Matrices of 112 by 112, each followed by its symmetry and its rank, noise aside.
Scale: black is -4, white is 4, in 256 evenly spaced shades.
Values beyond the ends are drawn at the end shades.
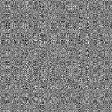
no symmetry, rank seven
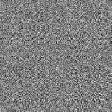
antisymmetric, rank eight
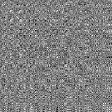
symmetric, rank seven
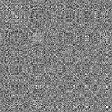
symmetric, rank eight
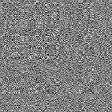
symmetric, rank eight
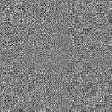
symmetric, rank eight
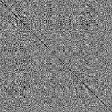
symmetric, rank eight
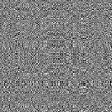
no symmetry, rank seven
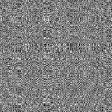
no symmetry, rank seven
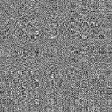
antisymmetric, rank eight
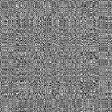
no symmetry, rank six
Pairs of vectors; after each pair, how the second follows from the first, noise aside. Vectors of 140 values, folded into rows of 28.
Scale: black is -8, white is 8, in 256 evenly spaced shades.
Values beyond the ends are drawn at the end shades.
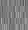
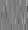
wrapped around, partly zeroed.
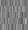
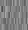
reversed, negated.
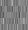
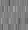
wrapped around, partly zeroed.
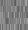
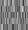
wrapped around, negated, scaled up.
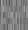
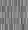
wrapped around, negated.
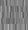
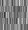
reversed, scaled up.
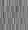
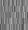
reversed, negated.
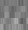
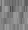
reversed, negated.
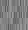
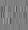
wrapped around, partly zeroed.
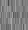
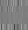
wrapped around, partly zeroed.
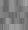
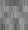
reversed, negated.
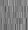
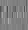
wrapped around, partly zeroed.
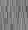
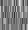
wrapped around, negated, scaled up.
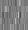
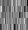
wrapped around, negated, scaled up.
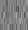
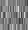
negated, scaled up.
